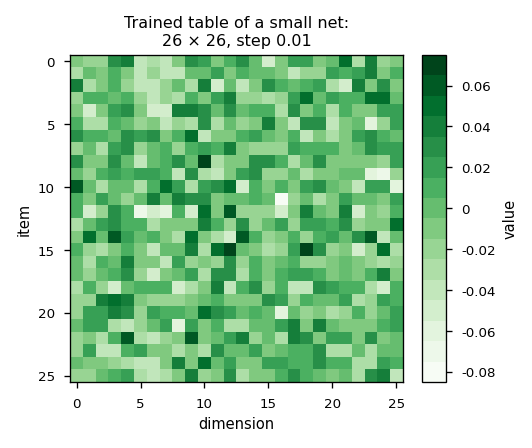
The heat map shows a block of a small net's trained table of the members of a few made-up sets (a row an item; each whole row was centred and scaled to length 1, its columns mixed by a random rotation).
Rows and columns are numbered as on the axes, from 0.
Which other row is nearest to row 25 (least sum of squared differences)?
17
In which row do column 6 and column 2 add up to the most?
11
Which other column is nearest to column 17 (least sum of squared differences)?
9
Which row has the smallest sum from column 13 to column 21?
20
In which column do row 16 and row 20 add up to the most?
4
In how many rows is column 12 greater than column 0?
16
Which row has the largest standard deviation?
12
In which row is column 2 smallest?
23
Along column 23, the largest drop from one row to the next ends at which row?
15
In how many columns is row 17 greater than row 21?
10
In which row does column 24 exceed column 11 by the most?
2
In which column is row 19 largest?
3
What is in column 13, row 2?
-0.04
